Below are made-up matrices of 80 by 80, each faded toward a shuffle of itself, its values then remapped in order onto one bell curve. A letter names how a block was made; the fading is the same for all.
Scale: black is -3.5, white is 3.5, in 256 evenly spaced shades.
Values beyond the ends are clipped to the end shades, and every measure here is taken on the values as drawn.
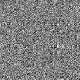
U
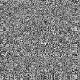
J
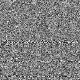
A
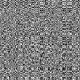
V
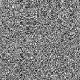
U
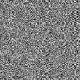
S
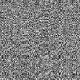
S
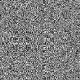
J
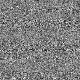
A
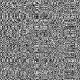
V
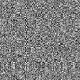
S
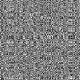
V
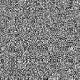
U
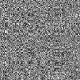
S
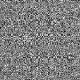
J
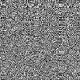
J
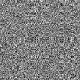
S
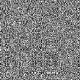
J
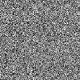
U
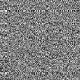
S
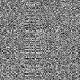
S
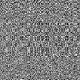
V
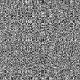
S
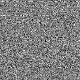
A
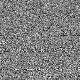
A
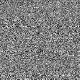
A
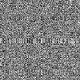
S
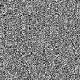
U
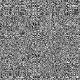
J
